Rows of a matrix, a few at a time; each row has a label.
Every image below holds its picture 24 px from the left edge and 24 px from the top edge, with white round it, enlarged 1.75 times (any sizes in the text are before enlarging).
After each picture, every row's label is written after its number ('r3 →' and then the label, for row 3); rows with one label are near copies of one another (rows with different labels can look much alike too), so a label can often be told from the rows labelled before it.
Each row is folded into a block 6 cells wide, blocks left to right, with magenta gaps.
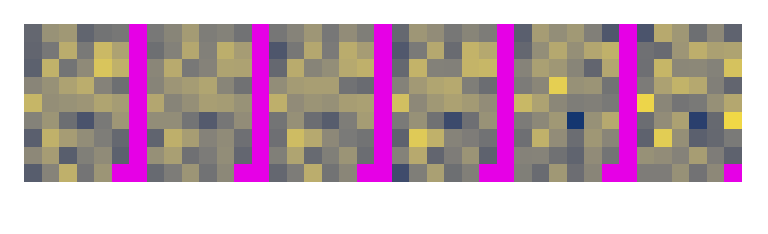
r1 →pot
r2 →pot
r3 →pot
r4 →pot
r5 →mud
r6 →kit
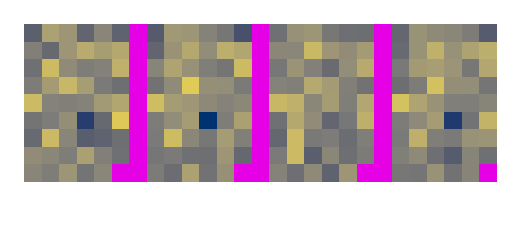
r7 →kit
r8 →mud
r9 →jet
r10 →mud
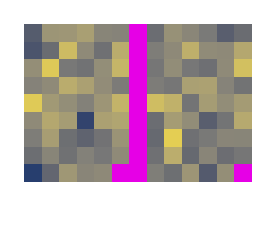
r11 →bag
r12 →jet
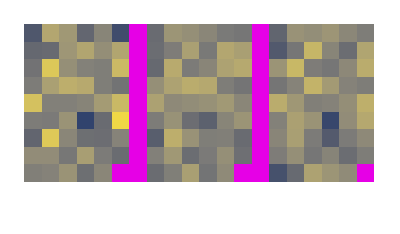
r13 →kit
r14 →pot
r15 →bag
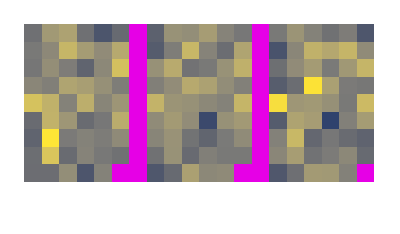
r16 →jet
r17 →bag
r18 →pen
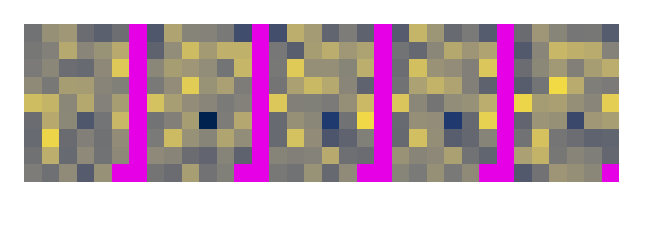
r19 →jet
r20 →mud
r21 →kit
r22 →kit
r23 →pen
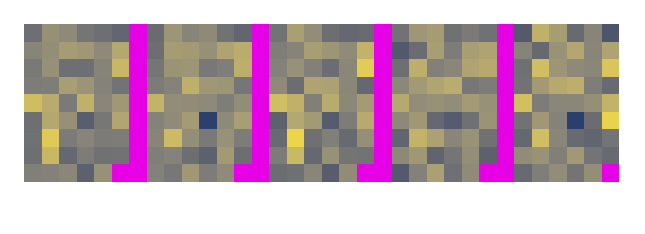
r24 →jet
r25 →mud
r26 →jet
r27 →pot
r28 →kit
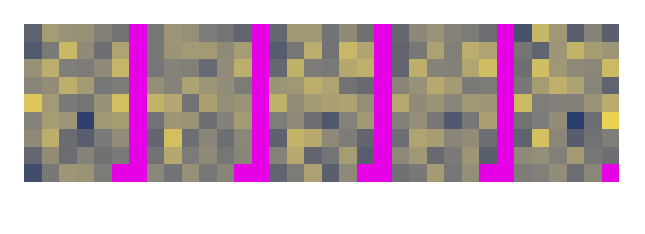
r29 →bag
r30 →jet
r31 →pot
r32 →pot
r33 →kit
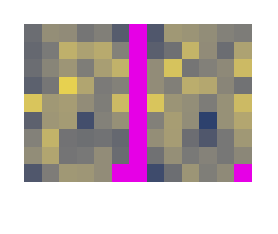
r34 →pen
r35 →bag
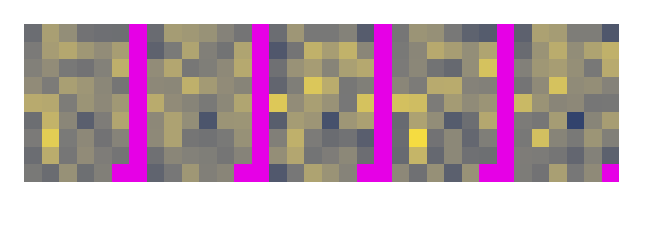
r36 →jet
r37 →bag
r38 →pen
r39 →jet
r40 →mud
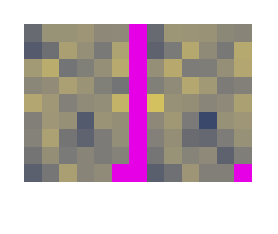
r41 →bag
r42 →bag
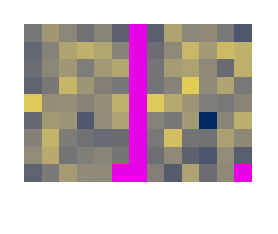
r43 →pen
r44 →mud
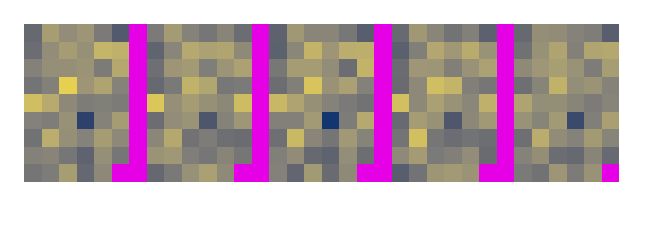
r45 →mud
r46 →pen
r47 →mud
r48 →pen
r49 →mud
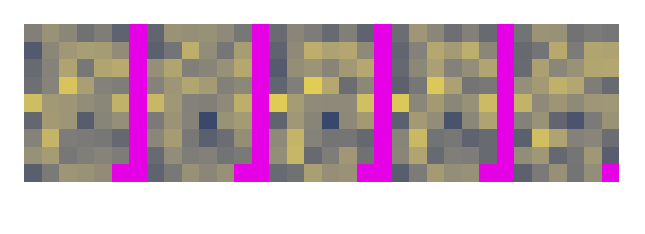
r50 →pen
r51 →bag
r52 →pen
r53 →pen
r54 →pot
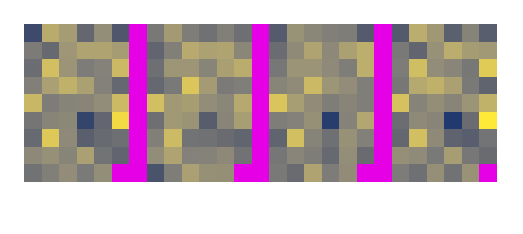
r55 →kit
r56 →pen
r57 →mud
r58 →kit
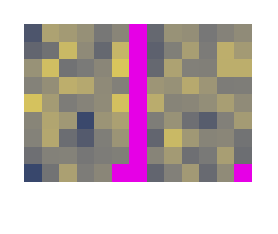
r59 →bag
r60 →pot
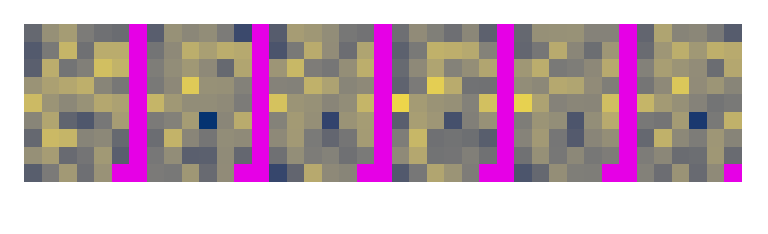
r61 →pot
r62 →mud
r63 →bag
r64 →pen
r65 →bag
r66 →mud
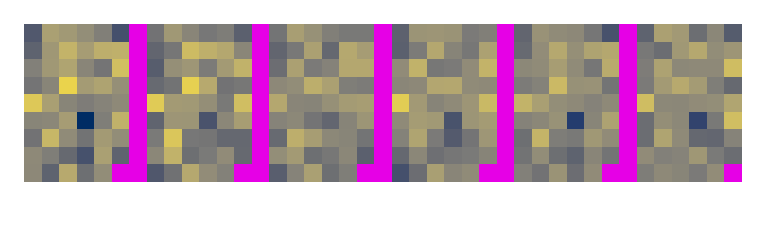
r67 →mud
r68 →pen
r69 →pot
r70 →bag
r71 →mud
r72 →kit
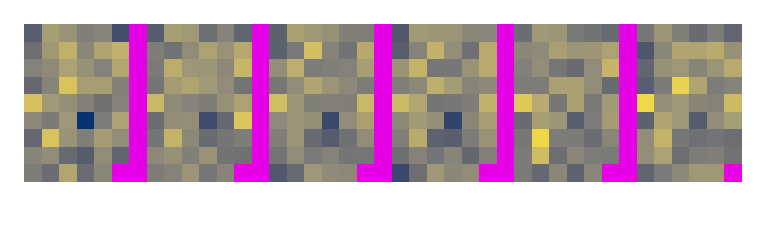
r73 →mud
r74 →kit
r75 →bag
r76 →bag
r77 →jet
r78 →pen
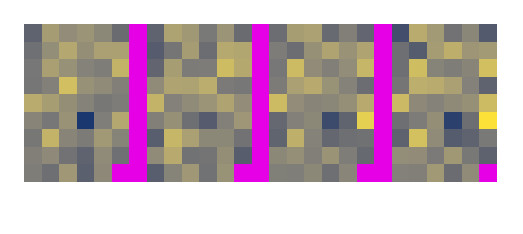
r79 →mud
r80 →pot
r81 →kit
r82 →kit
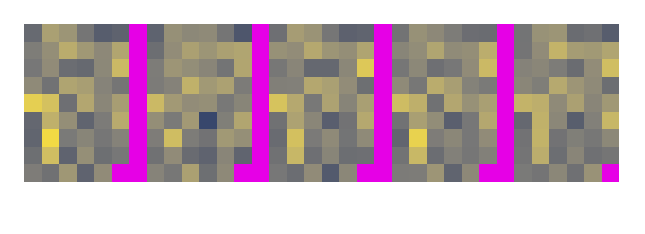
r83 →jet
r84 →mud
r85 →jet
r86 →jet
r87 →jet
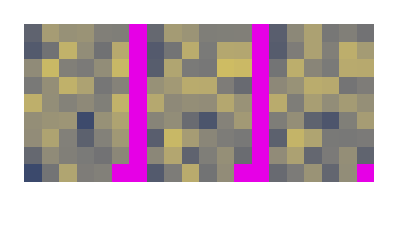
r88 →bag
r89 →pot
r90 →pot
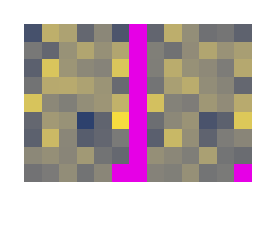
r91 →kit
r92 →kit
